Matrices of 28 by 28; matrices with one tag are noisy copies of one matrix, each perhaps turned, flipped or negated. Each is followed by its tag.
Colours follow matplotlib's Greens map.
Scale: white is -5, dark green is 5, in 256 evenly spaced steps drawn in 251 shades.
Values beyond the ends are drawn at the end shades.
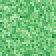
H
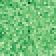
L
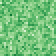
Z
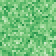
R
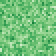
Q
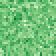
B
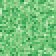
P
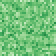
Z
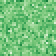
P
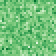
L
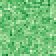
Q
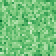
Z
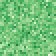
R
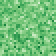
B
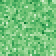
L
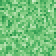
P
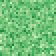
Z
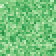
R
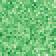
R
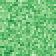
P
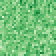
H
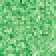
H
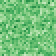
Z
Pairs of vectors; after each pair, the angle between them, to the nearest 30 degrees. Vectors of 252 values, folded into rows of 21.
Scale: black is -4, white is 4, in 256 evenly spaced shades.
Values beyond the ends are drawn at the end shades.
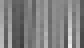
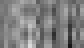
120 degrees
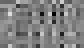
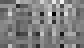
30 degrees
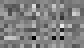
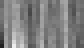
90 degrees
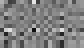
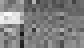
60 degrees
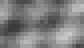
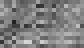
60 degrees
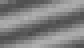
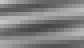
60 degrees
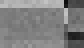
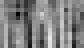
90 degrees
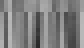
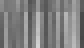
150 degrees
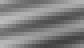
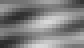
150 degrees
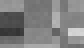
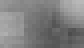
120 degrees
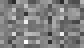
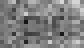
150 degrees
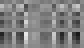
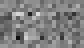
60 degrees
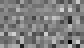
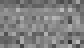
30 degrees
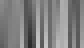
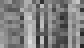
150 degrees
